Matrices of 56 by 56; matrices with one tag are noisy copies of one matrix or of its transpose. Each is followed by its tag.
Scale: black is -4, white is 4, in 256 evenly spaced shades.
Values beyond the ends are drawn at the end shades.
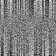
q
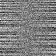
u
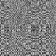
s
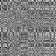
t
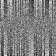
q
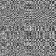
s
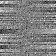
q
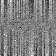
q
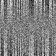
q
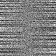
u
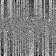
q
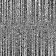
u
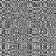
t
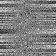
q
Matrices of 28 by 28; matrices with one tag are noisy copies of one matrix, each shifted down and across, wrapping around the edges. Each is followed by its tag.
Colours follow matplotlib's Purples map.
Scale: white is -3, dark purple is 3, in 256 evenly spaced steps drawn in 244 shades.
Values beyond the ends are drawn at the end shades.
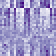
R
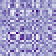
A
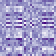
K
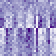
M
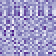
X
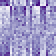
R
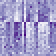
M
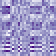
K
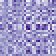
A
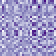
A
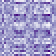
K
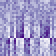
R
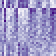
M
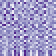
X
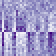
M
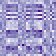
K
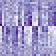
R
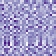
X
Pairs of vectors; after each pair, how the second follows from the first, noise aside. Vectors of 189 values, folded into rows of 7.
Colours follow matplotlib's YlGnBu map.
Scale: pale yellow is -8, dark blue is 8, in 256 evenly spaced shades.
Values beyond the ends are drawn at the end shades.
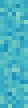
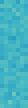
reversed, negated, shrunk.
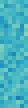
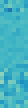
reversed, partly zeroed.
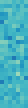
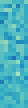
copied.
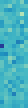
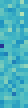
copied.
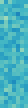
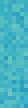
reversed, negated, shrunk.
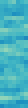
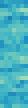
reversed.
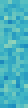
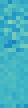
negated, partly zeroed.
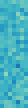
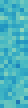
copied.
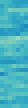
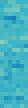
wrapped around, negated, partly zeroed.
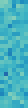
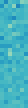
negated, partly zeroed.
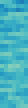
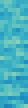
reversed.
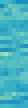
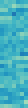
reversed, negated.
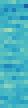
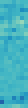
reversed, partly zeroed.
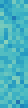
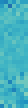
reversed, partly zeroed.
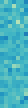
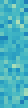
copied.
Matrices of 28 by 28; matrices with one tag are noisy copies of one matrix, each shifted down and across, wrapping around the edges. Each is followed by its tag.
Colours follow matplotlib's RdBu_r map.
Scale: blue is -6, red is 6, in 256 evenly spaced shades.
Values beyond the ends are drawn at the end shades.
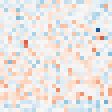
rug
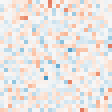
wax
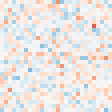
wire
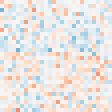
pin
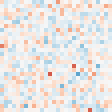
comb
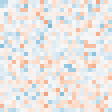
wire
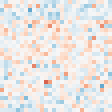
pin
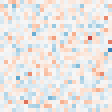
wax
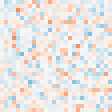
wire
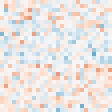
pin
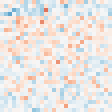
pin
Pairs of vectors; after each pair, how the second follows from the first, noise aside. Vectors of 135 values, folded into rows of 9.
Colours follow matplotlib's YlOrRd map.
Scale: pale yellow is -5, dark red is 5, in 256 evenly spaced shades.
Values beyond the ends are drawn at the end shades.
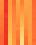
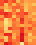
sign-scrambled.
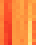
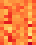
sign-scrambled.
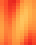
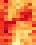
wrapped around, scaled up.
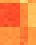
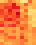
copied.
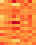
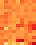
reversed, negated, partly zeroed.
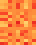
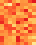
reversed.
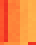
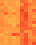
wrapped around, shrunk.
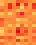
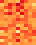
sign-scrambled.
